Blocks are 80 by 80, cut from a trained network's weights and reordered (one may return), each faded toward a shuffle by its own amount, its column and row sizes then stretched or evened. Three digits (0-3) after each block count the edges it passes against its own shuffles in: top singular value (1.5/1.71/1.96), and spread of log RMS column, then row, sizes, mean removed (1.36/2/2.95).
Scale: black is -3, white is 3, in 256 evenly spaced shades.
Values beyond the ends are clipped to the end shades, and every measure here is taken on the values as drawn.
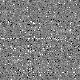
0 1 2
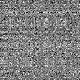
2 1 0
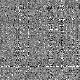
1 2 1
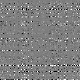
2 2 3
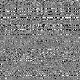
3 0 3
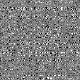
2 2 3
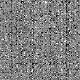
2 2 1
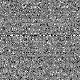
1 0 1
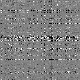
2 2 3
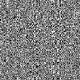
3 2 1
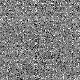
1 1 0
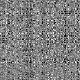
2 2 2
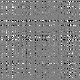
3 3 3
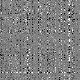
2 3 2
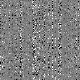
0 3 1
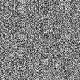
3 0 0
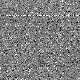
1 1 1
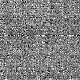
1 0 1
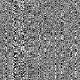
3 3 0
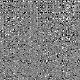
1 2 2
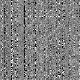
2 3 1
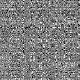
2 2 0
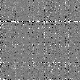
2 2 2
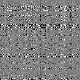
2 2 3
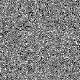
1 1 0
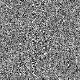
0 2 0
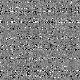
0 1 3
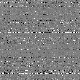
1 0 3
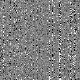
0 3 0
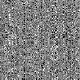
2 2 0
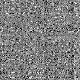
1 0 2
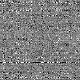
2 1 2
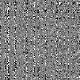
2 3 2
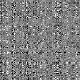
2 2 2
